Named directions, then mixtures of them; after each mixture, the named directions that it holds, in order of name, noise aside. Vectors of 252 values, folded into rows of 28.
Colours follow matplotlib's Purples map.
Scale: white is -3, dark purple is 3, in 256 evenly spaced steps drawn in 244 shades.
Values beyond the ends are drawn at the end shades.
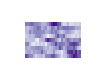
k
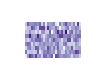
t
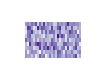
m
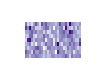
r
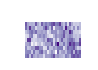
k, r.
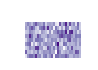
r, t.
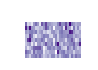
r.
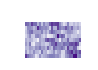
k, m.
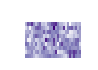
k, r.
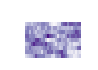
k.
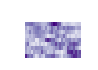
k.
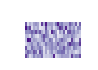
r, t.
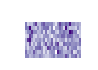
m, r.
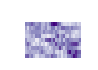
k.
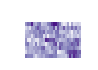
k, r.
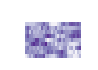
k.
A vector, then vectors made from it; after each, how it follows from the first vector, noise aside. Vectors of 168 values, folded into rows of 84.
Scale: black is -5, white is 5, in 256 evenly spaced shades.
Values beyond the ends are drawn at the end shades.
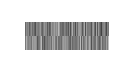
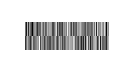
wrapped around, scaled up.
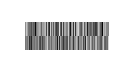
wrapped around, negated, scaled up.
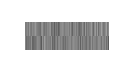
negated, shrunk.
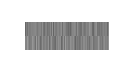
reversed, negated, shrunk.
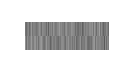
wrapped around, negated, shrunk.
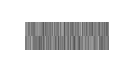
wrapped around, shrunk.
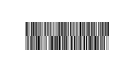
wrapped around, scaled up.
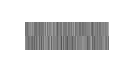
wrapped around, shrunk.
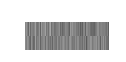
wrapped around, negated, shrunk.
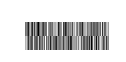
wrapped around, scaled up.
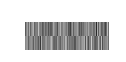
wrapped around, negated.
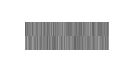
reversed, negated, shrunk.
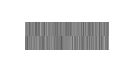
wrapped around, negated, shrunk.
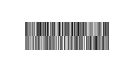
wrapped around, scaled up.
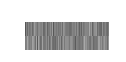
reversed, negated, shrunk.
